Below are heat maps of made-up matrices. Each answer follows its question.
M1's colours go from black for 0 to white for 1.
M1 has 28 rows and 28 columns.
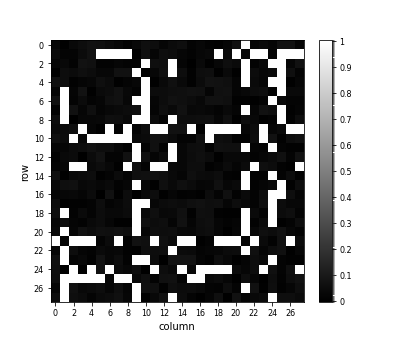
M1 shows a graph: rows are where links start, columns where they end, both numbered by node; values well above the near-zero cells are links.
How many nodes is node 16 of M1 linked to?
2
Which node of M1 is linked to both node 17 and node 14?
node 24
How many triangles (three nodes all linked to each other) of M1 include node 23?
0
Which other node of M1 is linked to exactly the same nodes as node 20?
node 26
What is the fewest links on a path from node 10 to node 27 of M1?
3
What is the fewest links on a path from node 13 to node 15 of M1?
3
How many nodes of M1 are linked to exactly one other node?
1
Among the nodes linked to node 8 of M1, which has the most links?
node 9
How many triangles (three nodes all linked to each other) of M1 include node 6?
0
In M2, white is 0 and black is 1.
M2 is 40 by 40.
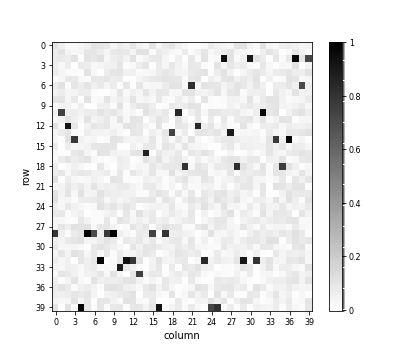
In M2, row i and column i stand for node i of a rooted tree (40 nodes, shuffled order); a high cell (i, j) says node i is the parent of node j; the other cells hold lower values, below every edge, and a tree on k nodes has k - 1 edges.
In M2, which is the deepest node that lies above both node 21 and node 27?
13
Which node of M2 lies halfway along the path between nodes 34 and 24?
16
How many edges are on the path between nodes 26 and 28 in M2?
8
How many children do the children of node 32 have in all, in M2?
2
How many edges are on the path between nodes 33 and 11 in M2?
3
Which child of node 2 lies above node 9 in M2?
39
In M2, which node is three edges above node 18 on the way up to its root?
14
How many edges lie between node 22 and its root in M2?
4
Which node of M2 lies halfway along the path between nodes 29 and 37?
12
